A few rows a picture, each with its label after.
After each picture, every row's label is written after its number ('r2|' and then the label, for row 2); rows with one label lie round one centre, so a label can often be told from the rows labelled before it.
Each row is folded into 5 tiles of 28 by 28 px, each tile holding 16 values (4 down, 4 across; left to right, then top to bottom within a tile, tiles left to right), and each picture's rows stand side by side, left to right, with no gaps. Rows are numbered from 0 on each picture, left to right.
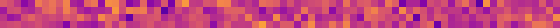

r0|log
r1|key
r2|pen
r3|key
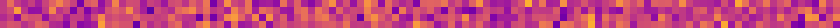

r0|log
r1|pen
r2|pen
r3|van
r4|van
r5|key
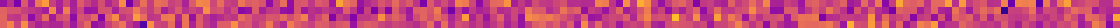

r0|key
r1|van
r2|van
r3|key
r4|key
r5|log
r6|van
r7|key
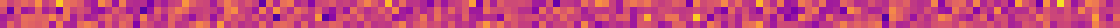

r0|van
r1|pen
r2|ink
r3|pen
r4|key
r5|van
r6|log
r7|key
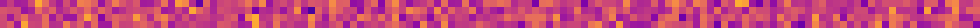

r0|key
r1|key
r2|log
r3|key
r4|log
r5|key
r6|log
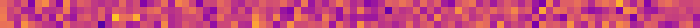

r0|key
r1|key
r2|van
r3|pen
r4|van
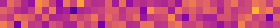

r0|key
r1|log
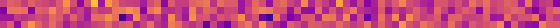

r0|log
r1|log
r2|van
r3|pen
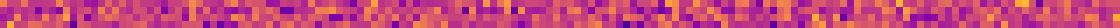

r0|van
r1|log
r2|pen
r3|key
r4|log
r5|key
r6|van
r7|key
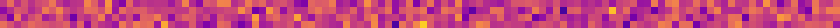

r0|pen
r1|key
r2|pen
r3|ink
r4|log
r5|log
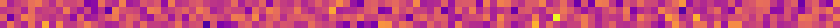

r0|van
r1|log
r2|log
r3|key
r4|key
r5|log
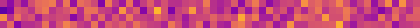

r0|pen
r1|log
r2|van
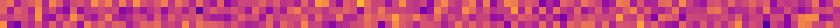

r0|ink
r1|van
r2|key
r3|pen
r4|van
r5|log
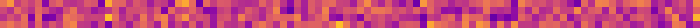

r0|ink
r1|key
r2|pen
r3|van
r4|key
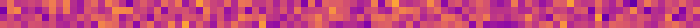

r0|log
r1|van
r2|log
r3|log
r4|ink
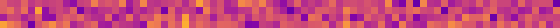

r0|ink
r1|van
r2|pen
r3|van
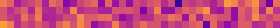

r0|ink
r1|log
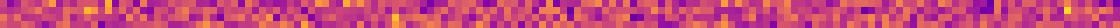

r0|pen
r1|pen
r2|key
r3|pen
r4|pen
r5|key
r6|van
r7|pen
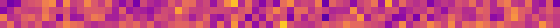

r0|pen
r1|pen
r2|ink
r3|pen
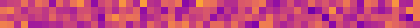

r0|key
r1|van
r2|log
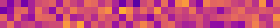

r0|pen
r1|key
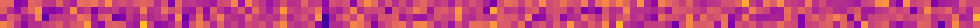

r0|ink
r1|ink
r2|ink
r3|ink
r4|van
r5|key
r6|key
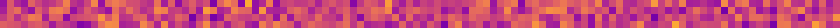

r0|log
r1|pen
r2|pen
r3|log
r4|ink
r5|key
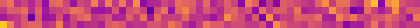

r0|ink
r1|pen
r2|log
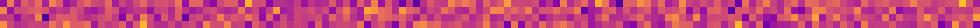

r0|ink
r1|ink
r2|pen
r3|pen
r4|key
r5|log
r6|key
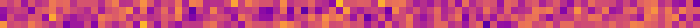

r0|log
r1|ink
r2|van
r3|log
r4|pen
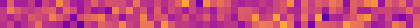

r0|log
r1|key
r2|ink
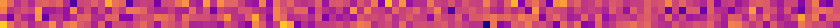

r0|ink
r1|key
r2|ink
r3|log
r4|ink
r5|log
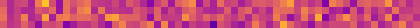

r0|key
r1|key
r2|ink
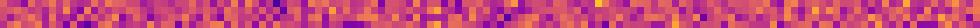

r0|log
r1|pen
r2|log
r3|log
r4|key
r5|log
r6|log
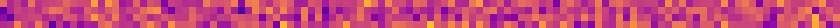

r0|log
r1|log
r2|ink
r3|van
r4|ink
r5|key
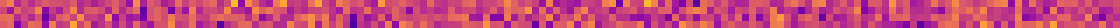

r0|ink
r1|log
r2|van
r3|pen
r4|pen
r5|ink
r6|log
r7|ink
